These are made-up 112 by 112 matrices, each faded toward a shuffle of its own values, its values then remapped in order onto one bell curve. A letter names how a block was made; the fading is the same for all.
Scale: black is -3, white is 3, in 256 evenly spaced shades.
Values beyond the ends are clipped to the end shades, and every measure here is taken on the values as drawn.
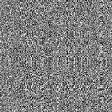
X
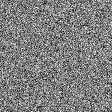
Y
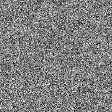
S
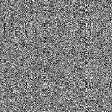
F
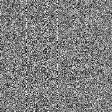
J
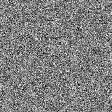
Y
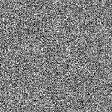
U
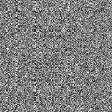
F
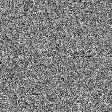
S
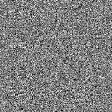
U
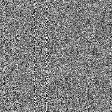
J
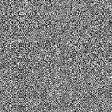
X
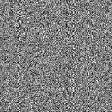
X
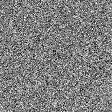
Y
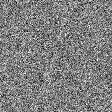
Y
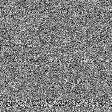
S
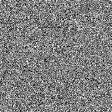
S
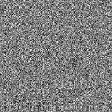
X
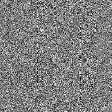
J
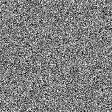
Y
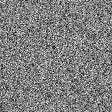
Y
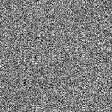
U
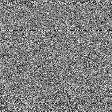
S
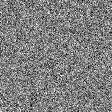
Y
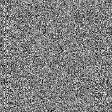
J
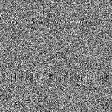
U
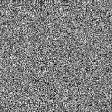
U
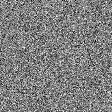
Y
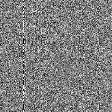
J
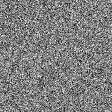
Y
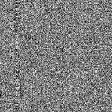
U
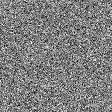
Y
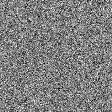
Y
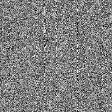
J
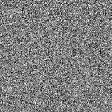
U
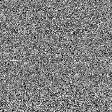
S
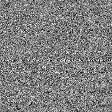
S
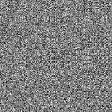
X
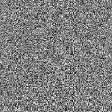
X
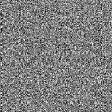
F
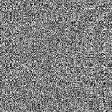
F
